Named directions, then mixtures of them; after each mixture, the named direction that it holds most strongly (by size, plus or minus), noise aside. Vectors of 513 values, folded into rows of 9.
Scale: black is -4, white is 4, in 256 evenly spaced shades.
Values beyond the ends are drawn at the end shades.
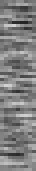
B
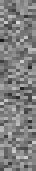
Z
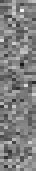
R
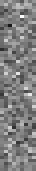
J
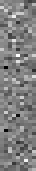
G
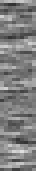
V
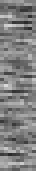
B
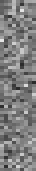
R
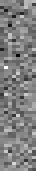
G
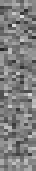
J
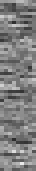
V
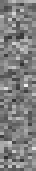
R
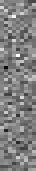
G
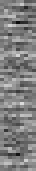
B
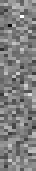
J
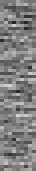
B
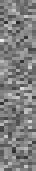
Z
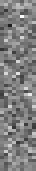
J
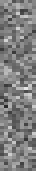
J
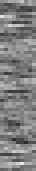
V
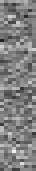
Z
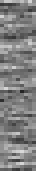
V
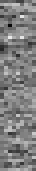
V
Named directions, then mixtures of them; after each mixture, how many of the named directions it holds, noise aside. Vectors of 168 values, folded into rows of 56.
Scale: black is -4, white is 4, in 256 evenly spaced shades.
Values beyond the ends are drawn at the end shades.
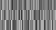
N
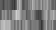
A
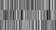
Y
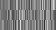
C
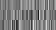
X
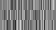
two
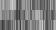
two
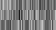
four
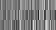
two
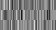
two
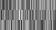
three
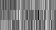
three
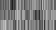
three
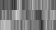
one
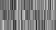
four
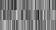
four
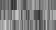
two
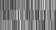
four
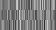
one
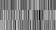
four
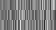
one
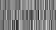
one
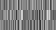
two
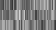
three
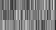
three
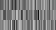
four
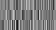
two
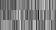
four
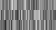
two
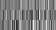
one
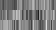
two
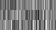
four
